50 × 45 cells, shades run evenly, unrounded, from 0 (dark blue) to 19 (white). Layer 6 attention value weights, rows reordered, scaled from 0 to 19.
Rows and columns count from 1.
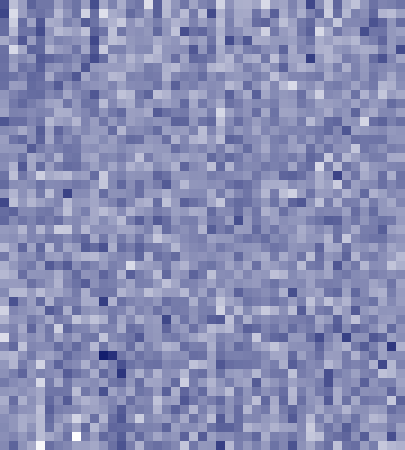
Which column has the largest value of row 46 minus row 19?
5
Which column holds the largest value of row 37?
7
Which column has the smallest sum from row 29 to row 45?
8
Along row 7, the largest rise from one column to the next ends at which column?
36
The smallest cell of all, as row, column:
40, 12
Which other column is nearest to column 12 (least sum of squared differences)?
23
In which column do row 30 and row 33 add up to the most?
15
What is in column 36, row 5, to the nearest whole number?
12
